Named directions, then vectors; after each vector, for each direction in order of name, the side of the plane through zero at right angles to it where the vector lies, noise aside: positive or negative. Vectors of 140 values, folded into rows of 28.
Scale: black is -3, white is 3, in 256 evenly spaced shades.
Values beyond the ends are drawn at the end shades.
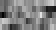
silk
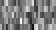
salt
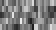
positive, positive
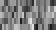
negative, negative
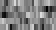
negative, positive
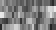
negative, negative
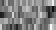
positive, positive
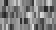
negative, positive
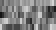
positive, positive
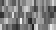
positive, positive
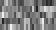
positive, negative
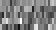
positive, positive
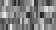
positive, negative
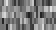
positive, negative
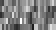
positive, positive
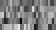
negative, negative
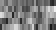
negative, negative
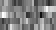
positive, negative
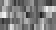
positive, negative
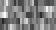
positive, negative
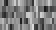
negative, positive
